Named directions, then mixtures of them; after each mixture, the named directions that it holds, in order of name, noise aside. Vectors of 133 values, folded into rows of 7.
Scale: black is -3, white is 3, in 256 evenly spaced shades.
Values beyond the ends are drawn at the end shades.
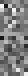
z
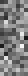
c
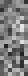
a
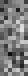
a, c.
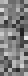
a, c.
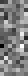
c.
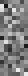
z.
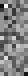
c, z.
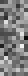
c.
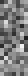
a, c.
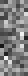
c.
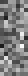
c.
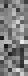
a, z.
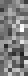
a.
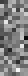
c, z.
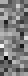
c.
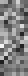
a, c.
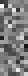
c, z.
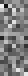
z.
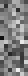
a, z.
